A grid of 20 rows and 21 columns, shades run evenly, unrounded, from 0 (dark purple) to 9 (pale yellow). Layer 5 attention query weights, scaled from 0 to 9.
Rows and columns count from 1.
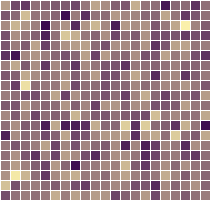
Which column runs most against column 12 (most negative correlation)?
10
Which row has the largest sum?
18
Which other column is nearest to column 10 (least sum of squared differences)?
6
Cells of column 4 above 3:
17
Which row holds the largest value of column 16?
12
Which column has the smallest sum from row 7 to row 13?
5
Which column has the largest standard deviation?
8
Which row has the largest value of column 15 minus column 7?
13
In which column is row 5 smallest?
16
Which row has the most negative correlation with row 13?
15
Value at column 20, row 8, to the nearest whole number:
3
